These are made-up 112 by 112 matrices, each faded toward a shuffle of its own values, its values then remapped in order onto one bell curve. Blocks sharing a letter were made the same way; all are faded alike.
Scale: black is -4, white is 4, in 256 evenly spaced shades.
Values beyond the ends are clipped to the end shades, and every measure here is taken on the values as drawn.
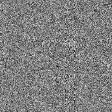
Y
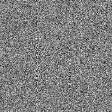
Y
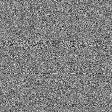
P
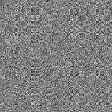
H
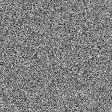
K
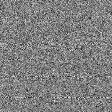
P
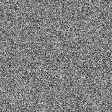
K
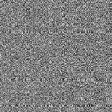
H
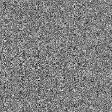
Y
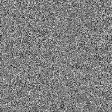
Y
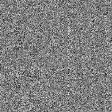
Y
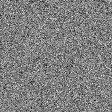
K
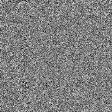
Y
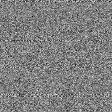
P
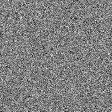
K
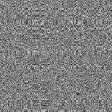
H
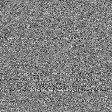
P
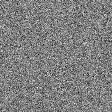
K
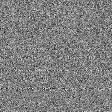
P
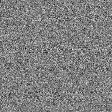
P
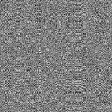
H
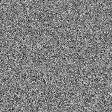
K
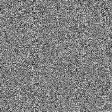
Y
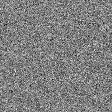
K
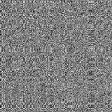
H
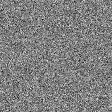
K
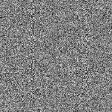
Y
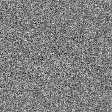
K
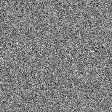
K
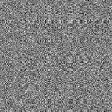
H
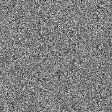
Y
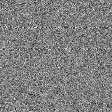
P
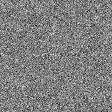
K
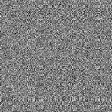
H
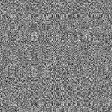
H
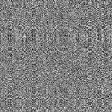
H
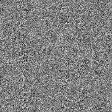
Y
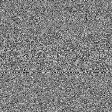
P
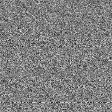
P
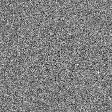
K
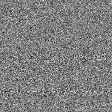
P
